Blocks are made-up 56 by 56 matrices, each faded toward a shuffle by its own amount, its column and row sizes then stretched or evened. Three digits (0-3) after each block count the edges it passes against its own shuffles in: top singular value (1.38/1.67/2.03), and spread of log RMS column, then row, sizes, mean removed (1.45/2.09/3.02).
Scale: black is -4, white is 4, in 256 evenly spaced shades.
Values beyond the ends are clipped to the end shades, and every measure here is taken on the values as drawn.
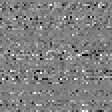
0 0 3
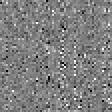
2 2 0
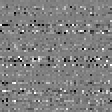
0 0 3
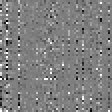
2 3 1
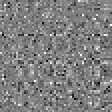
3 0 1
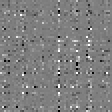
2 2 2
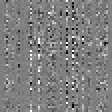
1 3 1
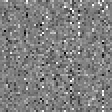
1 2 0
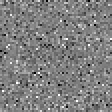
1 0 1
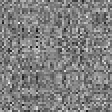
3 2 1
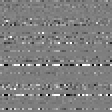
3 0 3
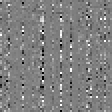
1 3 0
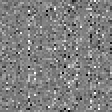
2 2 0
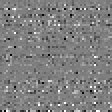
1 1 3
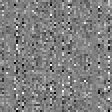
0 3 0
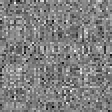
3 0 1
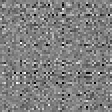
3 1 2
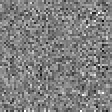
2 1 1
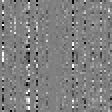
3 3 0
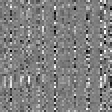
3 3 0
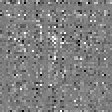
0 2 2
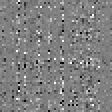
0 3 1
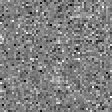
2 1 0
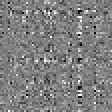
3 2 2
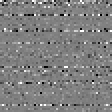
3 0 3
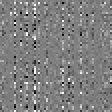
3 3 1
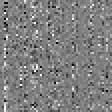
1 3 0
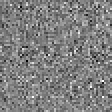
2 1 1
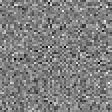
3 0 1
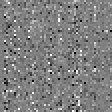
0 2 0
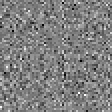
3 1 0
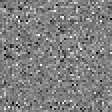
1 1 1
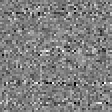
1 0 2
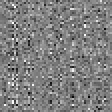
3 2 0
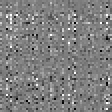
0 3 2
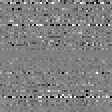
2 0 3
